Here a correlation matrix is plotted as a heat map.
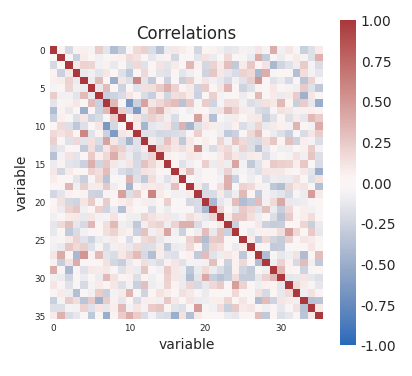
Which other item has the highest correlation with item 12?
7
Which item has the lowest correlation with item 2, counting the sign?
29
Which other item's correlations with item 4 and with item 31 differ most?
11
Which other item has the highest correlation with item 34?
19
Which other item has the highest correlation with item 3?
28
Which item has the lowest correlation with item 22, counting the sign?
30
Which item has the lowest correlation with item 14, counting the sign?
0
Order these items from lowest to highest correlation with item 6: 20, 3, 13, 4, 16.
13, 3, 20, 16, 4
